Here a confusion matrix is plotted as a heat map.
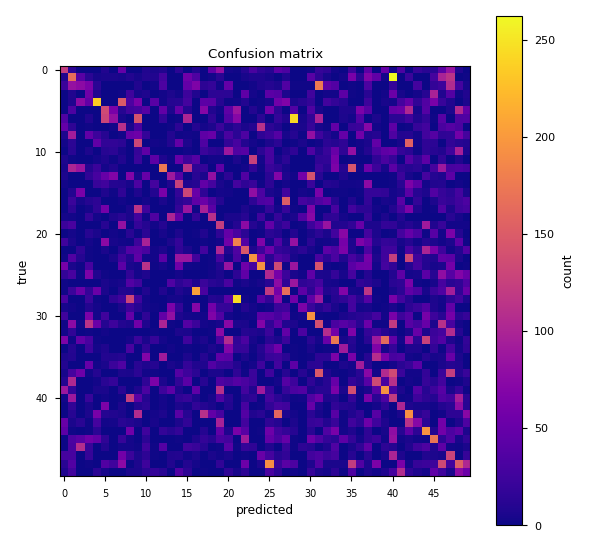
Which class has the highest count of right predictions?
4
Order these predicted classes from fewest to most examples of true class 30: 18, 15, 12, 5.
15, 5, 12, 18
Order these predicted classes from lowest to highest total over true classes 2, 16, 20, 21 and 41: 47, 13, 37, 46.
13, 46, 37, 47
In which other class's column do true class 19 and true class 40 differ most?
8
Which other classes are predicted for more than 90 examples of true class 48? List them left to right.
25, 35, 46, 49
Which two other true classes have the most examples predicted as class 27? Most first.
16, 4
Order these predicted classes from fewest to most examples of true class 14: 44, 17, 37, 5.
44, 5, 17, 37
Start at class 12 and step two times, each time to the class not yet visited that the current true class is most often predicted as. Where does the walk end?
38
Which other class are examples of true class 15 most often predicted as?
23
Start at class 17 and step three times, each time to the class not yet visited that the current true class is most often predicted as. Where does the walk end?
26
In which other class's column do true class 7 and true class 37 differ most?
31
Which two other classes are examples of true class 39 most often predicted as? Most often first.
35, 19
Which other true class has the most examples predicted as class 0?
39
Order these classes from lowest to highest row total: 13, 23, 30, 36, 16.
36, 16, 13, 30, 23
